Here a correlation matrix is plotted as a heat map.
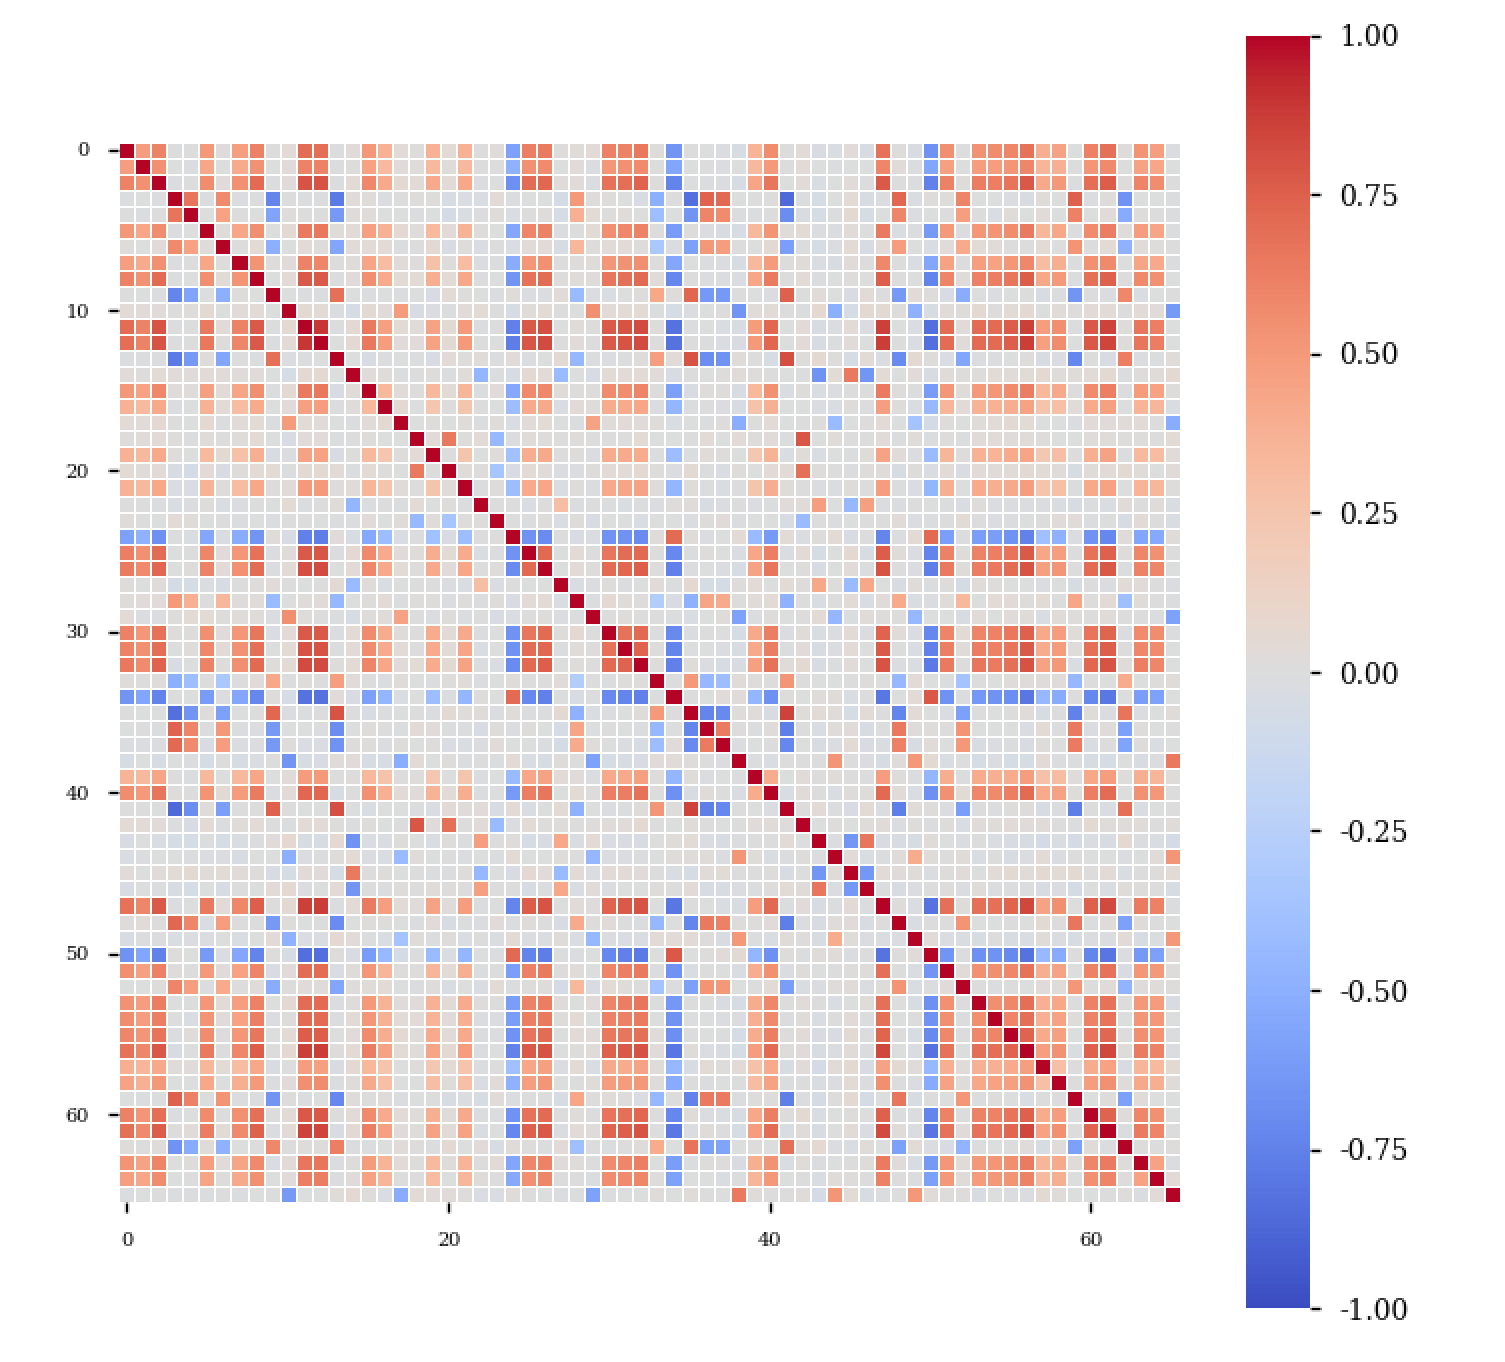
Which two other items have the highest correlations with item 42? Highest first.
18, 20
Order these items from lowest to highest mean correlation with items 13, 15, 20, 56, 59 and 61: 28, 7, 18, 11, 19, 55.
28, 18, 19, 7, 55, 11
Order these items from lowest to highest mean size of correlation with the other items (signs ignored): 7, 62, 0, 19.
62, 19, 7, 0
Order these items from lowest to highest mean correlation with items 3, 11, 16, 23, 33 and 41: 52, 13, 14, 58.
52, 14, 13, 58
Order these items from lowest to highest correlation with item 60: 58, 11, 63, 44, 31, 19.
44, 19, 58, 63, 31, 11
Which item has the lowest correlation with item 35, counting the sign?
3
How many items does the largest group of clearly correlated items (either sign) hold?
34
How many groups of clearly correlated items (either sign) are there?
5
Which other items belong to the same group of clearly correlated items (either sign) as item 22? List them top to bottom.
14, 27, 43, 45, 46
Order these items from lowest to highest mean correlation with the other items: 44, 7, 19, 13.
13, 44, 19, 7
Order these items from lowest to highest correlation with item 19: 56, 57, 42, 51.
42, 57, 51, 56
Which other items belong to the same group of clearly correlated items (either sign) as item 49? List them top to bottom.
10, 17, 29, 38, 44, 65
